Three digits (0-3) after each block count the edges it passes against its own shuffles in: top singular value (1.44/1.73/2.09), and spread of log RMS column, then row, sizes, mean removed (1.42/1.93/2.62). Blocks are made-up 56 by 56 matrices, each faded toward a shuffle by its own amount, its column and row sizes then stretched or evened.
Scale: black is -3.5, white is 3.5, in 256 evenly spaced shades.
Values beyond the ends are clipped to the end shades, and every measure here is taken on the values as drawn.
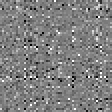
3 2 2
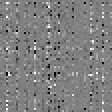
1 3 1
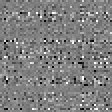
1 1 3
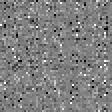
1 2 0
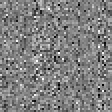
2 3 0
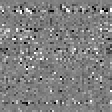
1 1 3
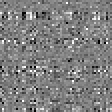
3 2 3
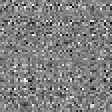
3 1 3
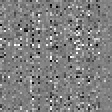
0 3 2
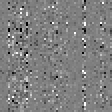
0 3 1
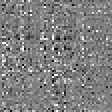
2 2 2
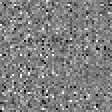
0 2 1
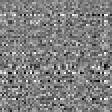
3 0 3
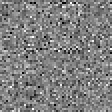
2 0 1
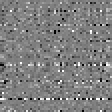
3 1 3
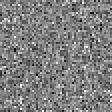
0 1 0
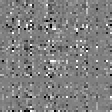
1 3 3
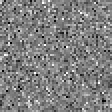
0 0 0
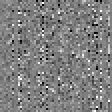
1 3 0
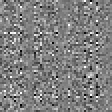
3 3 1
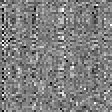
3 2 0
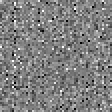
1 2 0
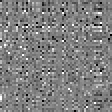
3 2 1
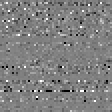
1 0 3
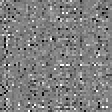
2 2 2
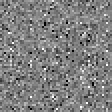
0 2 0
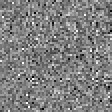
2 1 0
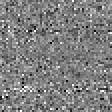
0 0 2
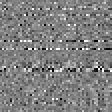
3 0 3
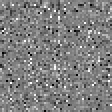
1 1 1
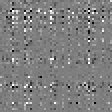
3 3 3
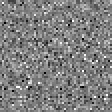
2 0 1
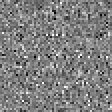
1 1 1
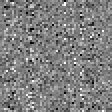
1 2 0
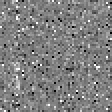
0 2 0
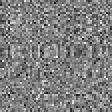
3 1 1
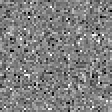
0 1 1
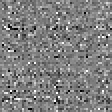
0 2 3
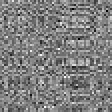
3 1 1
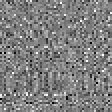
3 1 1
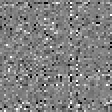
2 2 2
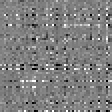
3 2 3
